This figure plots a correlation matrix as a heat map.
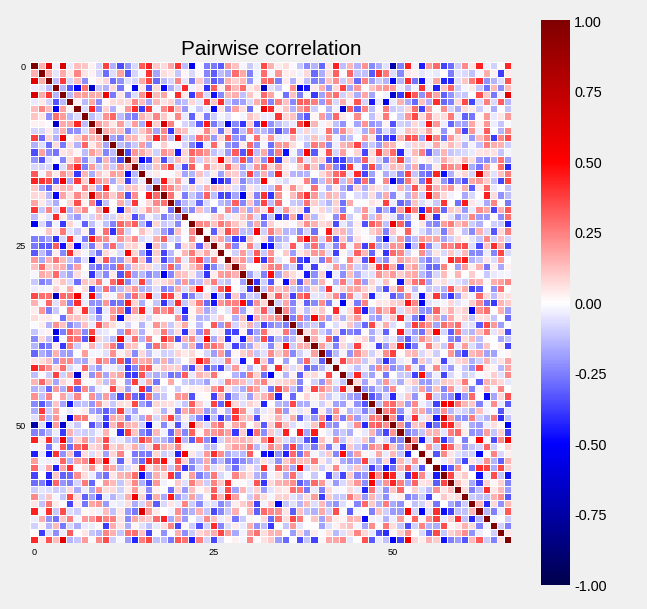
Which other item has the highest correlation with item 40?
50
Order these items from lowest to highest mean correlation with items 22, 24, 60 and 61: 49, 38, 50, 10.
49, 10, 50, 38
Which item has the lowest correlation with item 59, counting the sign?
46
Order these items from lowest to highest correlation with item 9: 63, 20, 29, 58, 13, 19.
19, 13, 29, 58, 20, 63
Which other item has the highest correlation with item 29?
33
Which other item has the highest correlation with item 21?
54
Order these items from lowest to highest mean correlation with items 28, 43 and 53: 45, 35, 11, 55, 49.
35, 55, 11, 45, 49
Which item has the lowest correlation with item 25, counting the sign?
16
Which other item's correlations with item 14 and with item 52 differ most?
66
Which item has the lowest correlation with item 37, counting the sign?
3
